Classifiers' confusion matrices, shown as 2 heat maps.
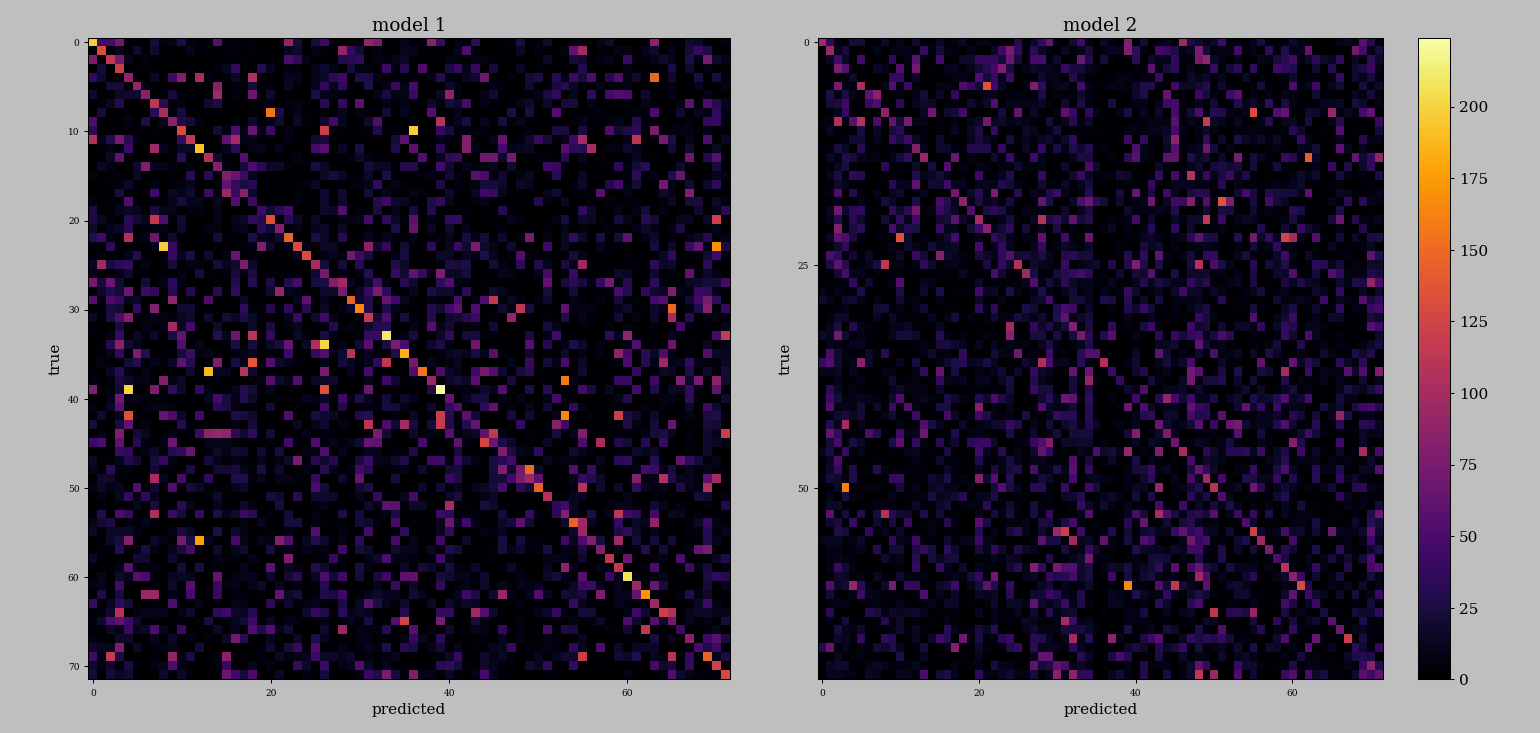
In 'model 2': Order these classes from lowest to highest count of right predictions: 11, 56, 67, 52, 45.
52, 11, 45, 56, 67
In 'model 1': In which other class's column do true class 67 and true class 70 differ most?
16
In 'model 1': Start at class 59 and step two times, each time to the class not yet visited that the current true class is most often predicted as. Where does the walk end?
7
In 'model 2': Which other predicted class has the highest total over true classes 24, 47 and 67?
32
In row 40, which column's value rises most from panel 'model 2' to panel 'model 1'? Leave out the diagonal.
3
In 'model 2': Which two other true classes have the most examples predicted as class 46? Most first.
0, 55
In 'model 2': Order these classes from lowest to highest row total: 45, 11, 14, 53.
14, 11, 45, 53
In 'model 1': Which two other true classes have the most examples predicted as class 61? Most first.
11, 49
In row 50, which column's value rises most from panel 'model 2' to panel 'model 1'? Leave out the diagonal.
69
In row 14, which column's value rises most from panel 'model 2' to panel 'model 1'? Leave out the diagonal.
6
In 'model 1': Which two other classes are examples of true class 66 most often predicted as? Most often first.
62, 28
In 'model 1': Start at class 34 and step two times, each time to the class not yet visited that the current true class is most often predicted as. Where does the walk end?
39
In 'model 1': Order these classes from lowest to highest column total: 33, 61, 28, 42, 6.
6, 42, 61, 28, 33
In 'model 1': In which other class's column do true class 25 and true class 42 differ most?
53
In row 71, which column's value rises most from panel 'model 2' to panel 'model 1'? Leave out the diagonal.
36
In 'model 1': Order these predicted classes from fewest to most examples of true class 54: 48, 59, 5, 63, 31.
5, 31, 59, 48, 63
